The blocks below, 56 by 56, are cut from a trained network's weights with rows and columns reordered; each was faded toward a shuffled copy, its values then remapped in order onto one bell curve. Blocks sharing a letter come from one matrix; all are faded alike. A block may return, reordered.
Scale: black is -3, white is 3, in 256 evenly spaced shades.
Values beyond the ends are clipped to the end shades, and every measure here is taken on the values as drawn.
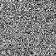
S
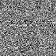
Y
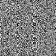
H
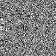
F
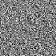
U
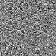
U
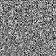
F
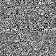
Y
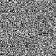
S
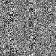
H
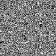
S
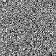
F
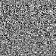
Y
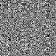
U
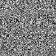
Y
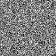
F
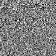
Y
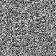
F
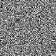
S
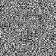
S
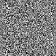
H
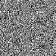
F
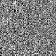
F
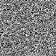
S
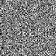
U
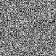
U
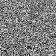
S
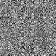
S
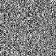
H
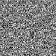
S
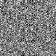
F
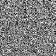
F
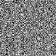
H
